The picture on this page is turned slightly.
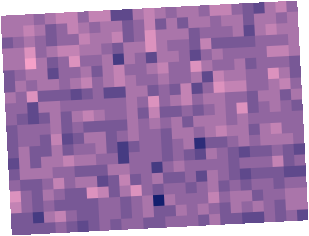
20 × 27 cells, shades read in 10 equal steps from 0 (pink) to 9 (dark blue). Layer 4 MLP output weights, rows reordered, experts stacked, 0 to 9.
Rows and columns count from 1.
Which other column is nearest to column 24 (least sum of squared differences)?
16
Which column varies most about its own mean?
14
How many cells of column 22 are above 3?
10
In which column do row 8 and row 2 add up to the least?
3
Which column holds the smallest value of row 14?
6
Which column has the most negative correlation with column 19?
25
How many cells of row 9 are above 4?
3
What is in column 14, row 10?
2
